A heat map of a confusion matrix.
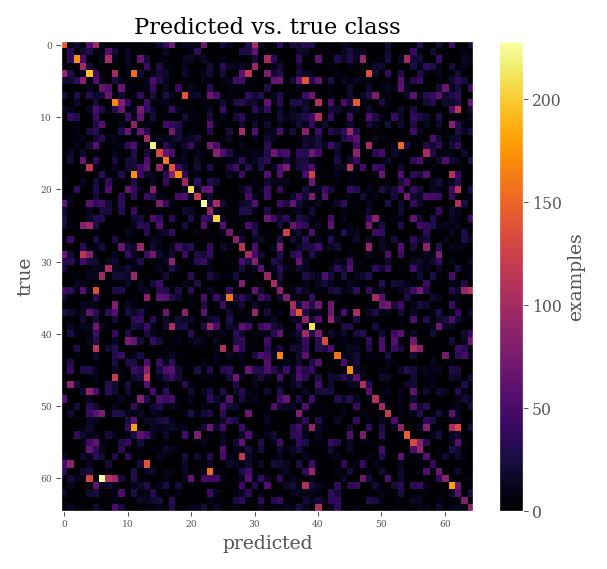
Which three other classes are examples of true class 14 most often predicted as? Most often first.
53, 48, 23
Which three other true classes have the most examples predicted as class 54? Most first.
2, 21, 19
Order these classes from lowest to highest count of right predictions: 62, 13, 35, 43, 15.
62, 35, 13, 15, 43
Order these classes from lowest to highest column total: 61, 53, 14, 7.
7, 14, 53, 61
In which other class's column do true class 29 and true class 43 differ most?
34
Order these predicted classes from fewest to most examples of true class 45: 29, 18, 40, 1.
40, 18, 1, 29
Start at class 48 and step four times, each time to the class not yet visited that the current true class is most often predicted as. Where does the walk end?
38
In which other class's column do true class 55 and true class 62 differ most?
56
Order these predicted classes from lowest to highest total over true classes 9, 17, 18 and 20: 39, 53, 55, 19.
19, 55, 53, 39
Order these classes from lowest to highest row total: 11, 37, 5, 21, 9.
11, 9, 21, 5, 37
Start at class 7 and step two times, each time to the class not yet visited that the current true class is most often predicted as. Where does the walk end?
39
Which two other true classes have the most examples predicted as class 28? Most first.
57, 12
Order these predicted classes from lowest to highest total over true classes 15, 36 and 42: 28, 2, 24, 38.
2, 28, 24, 38
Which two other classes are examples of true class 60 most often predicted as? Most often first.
6, 4
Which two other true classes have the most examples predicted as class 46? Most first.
8, 37
